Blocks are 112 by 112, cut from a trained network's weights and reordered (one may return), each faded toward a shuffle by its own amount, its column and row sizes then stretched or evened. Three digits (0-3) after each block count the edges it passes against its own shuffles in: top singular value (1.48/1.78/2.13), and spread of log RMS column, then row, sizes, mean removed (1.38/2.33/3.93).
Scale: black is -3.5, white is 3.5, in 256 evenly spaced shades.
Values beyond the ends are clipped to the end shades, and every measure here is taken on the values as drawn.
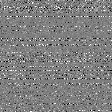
1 0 3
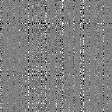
3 3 1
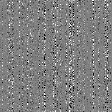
0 3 0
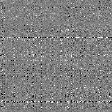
2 2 2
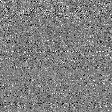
0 0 2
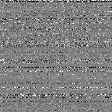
2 0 3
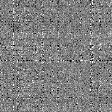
2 2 1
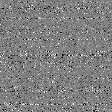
0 0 2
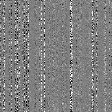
2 3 0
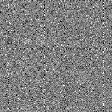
2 1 0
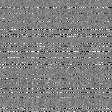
2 0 3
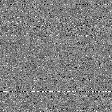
2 0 2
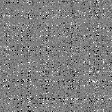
0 2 2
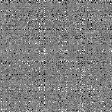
1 2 2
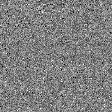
0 1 1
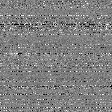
1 0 3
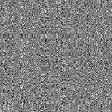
3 2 0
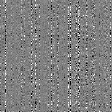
2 3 1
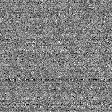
2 0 1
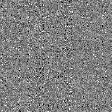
0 2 1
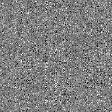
1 2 1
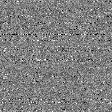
0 0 2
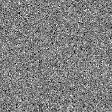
0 1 0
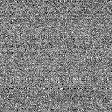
3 0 1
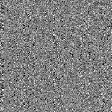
1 2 0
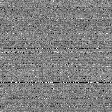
3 0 2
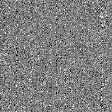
0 2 0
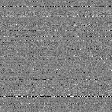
3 0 2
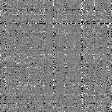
2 2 2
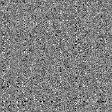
0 2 1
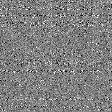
0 0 2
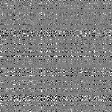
3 2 3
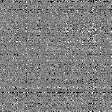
2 2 2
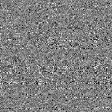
1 1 2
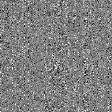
2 2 0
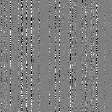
2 3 0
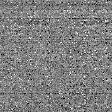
1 1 1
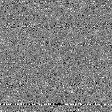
2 0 2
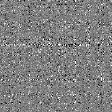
1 2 2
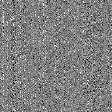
0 2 0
